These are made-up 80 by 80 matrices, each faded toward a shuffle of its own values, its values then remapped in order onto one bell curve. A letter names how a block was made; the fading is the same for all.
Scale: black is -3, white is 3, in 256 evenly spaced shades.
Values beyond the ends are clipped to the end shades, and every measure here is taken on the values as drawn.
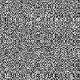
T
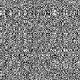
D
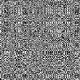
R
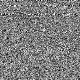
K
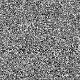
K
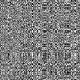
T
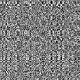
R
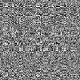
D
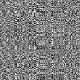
T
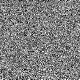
K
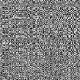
R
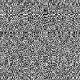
D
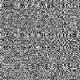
D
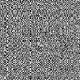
T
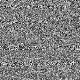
K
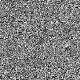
K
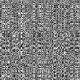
T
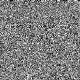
K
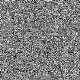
K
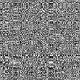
D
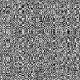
R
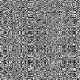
R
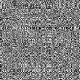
D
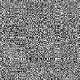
D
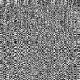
R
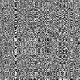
T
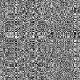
T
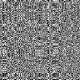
T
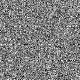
K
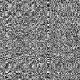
R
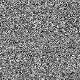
K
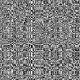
T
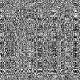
R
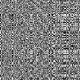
T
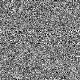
K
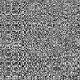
R
